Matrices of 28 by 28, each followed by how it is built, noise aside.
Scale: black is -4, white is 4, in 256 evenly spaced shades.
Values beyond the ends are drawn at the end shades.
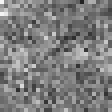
smooth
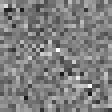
banded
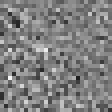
lower triangular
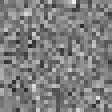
noise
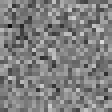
noise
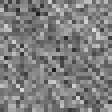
Toeplitz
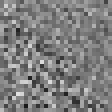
lower triangular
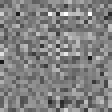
low rank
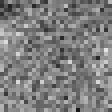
smooth
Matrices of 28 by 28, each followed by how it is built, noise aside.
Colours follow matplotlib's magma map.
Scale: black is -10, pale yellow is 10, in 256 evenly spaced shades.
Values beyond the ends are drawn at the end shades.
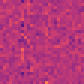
uneven columns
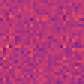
low rank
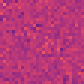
block diagonal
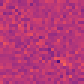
banded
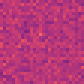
blocks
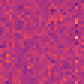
uneven columns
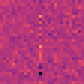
uneven columns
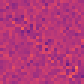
banded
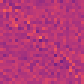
banded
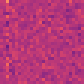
uneven columns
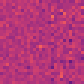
uneven columns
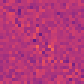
banded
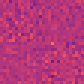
block diagonal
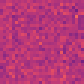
blocks
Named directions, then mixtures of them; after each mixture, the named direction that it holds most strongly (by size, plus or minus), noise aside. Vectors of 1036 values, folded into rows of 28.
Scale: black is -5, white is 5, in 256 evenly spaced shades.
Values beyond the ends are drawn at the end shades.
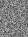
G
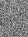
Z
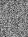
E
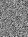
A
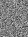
A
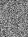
E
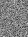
A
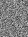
A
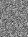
A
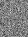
Z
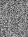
E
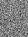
Z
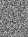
G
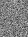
A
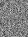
Z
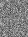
Z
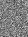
A
